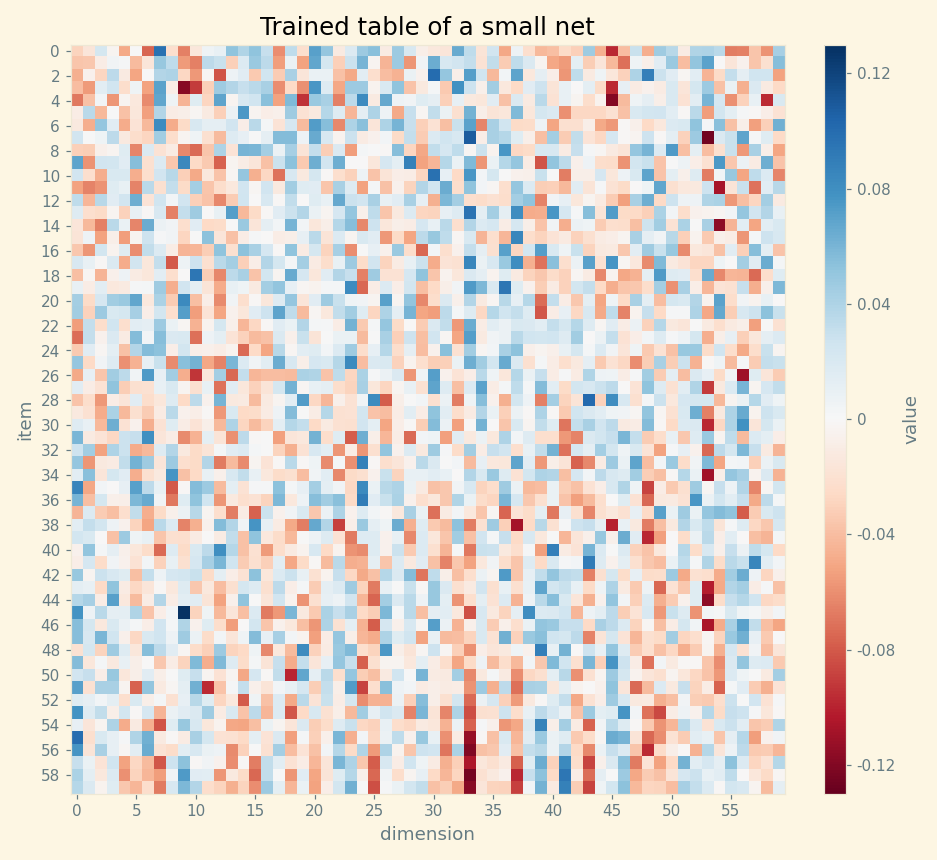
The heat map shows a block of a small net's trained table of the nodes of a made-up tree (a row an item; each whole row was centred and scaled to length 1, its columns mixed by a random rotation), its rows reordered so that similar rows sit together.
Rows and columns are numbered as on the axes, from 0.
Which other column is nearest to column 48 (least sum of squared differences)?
31
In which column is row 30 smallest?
53
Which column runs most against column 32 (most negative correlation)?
45
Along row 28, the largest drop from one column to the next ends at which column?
26
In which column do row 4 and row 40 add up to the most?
12
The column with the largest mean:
3
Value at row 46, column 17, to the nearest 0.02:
0
